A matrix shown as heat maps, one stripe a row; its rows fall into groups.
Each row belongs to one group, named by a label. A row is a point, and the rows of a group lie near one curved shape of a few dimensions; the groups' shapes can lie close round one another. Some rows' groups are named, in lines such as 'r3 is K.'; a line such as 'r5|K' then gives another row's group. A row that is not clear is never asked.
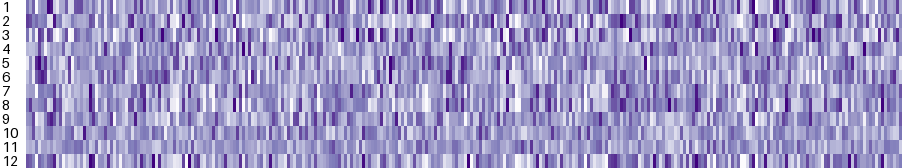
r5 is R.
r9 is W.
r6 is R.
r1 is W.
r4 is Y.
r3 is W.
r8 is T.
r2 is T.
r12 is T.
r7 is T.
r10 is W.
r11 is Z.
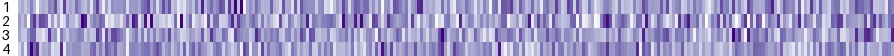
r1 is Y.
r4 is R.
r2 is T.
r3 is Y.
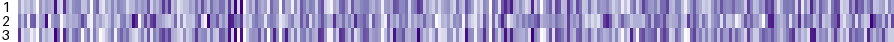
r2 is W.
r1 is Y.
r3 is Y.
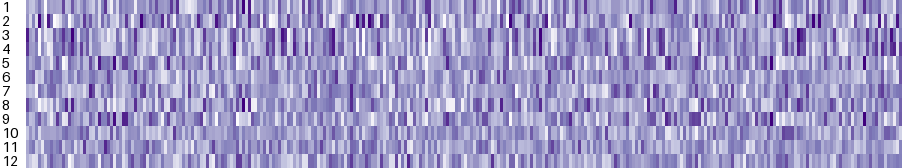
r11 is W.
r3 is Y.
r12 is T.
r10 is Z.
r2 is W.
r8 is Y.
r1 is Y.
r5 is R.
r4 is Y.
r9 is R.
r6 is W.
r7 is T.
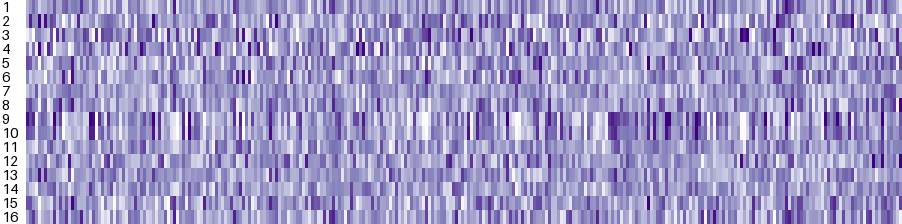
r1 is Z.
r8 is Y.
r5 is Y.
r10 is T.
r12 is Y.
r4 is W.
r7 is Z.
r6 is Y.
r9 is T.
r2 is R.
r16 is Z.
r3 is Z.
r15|Y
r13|R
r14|T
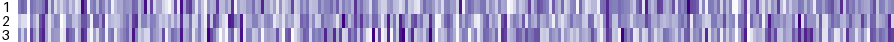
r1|T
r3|W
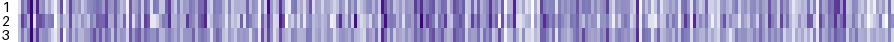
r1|R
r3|R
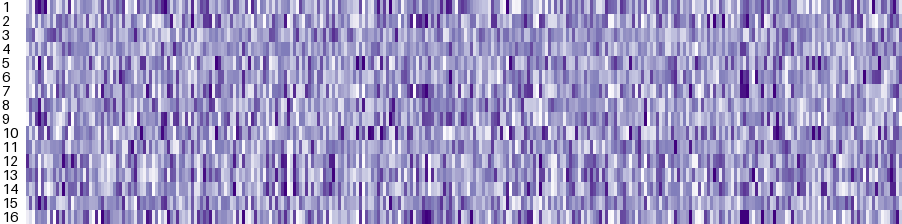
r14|Y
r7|Z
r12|Y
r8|R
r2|Z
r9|R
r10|W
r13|Z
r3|W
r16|Z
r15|R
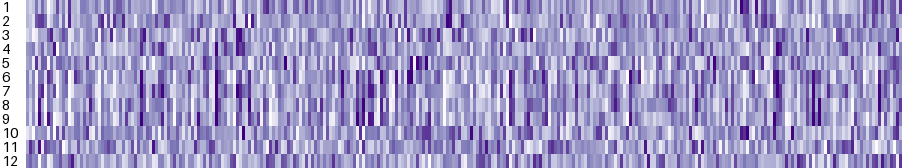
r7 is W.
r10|Z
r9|W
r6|W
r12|Y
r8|W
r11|R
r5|Z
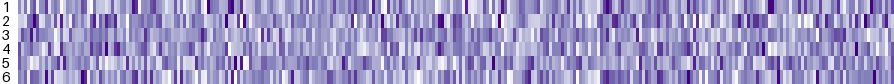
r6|T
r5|Y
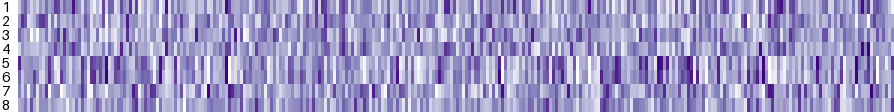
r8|W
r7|W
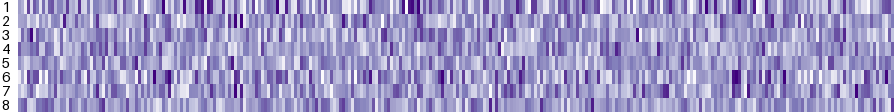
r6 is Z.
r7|Y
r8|W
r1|Z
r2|Y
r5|T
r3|R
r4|R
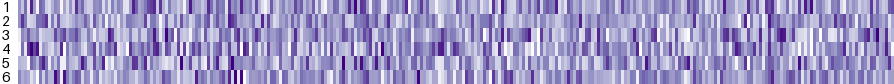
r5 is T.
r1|W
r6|Y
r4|R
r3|Z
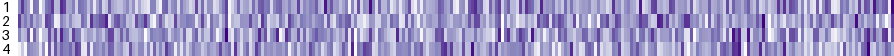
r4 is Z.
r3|Y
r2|R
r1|Y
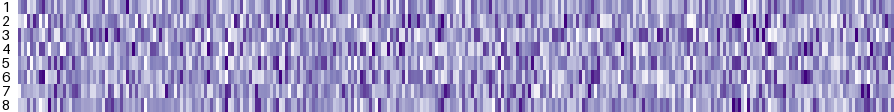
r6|W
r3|R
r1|W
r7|Z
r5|Y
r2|Z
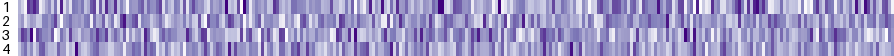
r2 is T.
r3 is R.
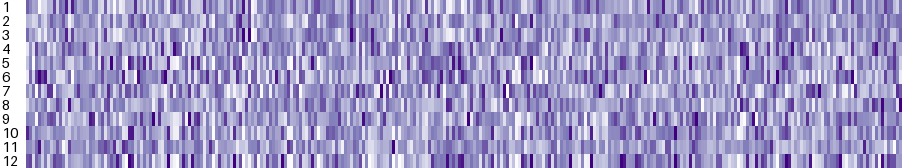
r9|T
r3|Y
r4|Z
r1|Y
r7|W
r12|T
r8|Y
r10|T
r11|R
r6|R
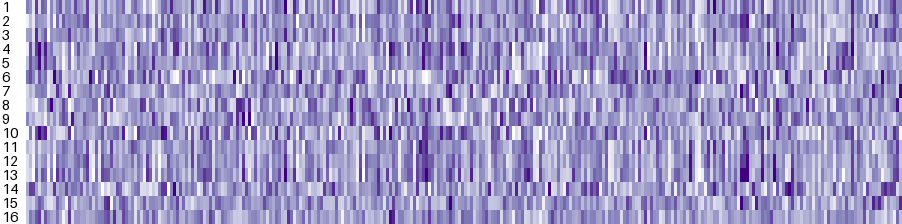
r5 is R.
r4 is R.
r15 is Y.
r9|Y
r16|R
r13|Z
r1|Z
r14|Z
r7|Y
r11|Z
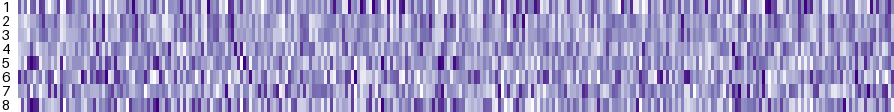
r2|T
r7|Y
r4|Y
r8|R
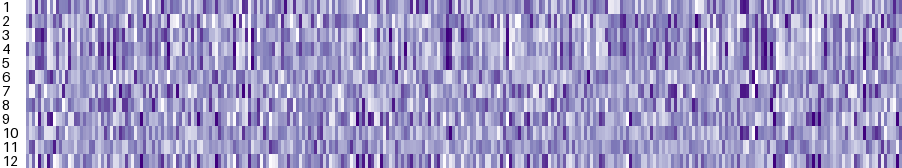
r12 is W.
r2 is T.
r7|Y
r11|W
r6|W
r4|R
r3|R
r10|Y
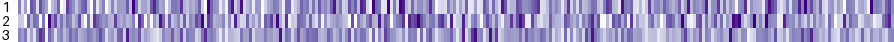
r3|W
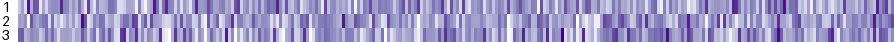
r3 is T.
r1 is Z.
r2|T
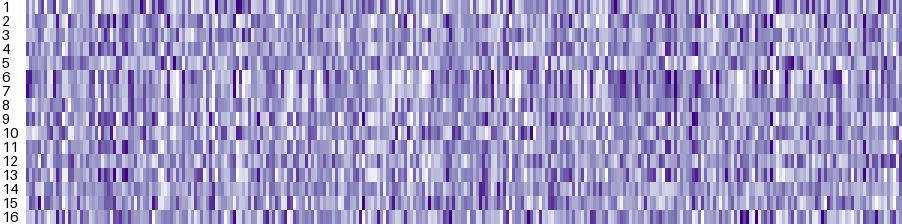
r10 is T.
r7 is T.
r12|Y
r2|R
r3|Y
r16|Y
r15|R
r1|W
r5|Z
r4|R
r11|R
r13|R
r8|T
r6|T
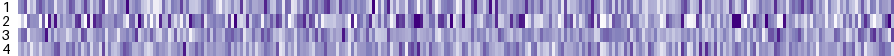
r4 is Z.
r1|W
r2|Z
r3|W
